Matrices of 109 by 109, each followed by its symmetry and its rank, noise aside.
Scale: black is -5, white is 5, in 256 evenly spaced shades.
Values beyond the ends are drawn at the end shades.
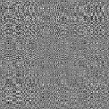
antisymmetric, rank four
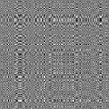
antisymmetric, rank two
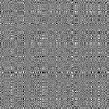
no symmetry, rank three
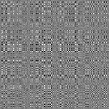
no symmetry, rank two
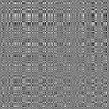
no symmetry, rank two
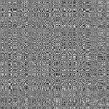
antisymmetric, rank four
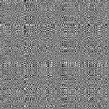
antisymmetric, rank four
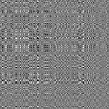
no symmetry, rank three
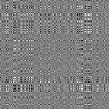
antisymmetric, rank two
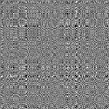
symmetric, rank three
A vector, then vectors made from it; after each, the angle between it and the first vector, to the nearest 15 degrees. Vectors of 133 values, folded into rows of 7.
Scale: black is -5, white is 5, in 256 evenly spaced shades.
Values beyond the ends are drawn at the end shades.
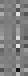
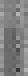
60 degrees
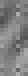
60 degrees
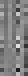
30 degrees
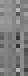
135 degrees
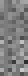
90 degrees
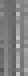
60 degrees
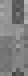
75 degrees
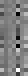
165 degrees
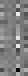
15 degrees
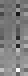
150 degrees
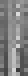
60 degrees
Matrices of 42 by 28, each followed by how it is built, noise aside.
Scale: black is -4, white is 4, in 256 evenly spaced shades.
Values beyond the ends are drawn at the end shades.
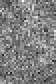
smooth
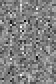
uneven columns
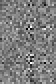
low rank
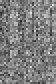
blocks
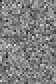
noise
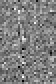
uneven columns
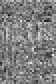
blocks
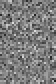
repeating rows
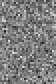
noise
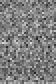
repeating columns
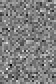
repeating columns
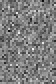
noise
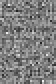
blocks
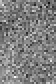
smooth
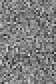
repeating rows
